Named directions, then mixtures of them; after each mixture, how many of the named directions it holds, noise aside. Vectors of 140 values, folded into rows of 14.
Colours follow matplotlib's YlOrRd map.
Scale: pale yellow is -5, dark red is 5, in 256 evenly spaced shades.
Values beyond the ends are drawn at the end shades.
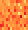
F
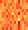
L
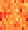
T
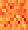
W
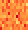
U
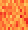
three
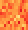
two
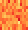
two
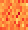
three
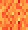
one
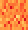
one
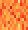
two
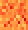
one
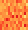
three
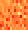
one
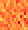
three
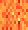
one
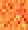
one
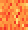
three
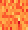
two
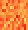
one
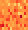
one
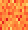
four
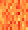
one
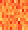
three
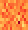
two
